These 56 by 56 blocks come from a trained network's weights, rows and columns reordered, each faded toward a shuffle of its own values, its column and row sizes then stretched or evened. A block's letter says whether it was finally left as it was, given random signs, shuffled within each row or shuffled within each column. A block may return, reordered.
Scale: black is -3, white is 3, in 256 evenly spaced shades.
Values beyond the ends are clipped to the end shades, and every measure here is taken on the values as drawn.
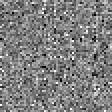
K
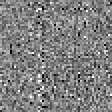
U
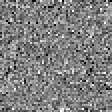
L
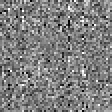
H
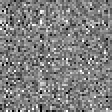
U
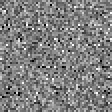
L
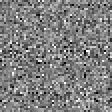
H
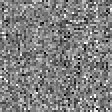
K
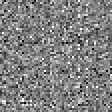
H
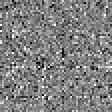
H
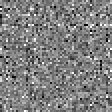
H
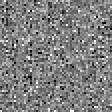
K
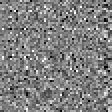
U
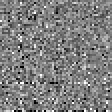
H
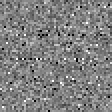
L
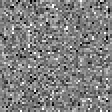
K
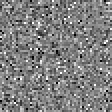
K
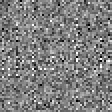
H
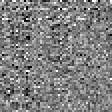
U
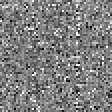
K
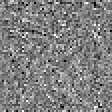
H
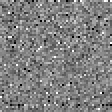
L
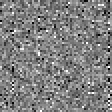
K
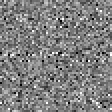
L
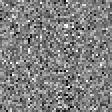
K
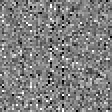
K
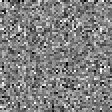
H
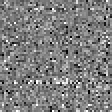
H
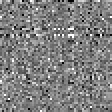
U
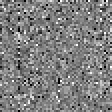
U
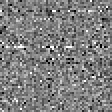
H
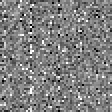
K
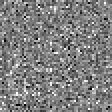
K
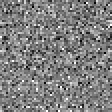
L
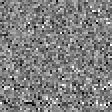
L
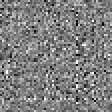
U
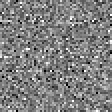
L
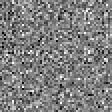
U
